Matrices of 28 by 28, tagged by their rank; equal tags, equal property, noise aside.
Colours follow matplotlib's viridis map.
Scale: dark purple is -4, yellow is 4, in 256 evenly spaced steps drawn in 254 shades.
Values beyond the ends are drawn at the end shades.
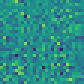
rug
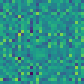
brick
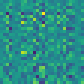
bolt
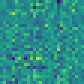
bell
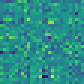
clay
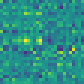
bolt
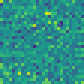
bell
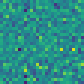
rug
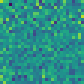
bell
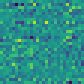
clay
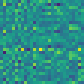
brick
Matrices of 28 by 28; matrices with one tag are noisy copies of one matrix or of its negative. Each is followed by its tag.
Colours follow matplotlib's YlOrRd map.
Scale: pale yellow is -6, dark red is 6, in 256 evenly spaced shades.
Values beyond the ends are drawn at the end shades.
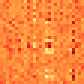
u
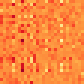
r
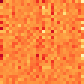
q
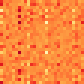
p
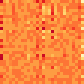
q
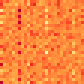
p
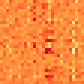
u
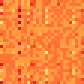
p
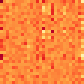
q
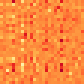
r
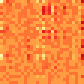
q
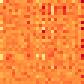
q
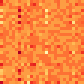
p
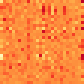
q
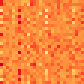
p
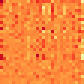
q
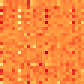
p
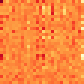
q
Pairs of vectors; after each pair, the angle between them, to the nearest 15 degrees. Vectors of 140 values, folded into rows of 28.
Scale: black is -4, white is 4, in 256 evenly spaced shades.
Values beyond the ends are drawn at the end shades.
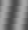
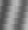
165 degrees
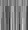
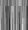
15 degrees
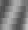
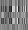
90 degrees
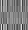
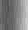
90 degrees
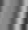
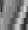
15 degrees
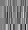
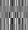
75 degrees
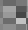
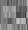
30 degrees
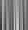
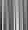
15 degrees
